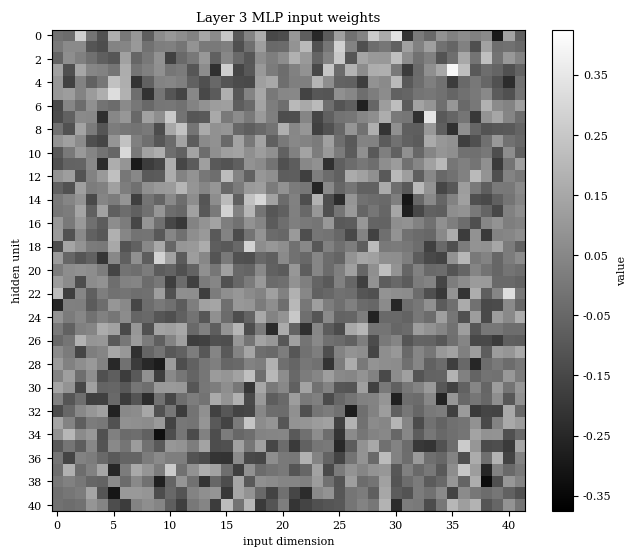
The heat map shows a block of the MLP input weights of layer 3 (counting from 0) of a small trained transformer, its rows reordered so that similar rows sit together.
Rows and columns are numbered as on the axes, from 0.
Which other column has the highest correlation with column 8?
24
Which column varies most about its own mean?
5
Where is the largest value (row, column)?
3, 35
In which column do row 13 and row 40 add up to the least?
23
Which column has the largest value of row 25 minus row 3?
16
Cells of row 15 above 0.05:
12
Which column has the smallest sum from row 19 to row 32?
34
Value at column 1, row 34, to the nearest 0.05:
0.2
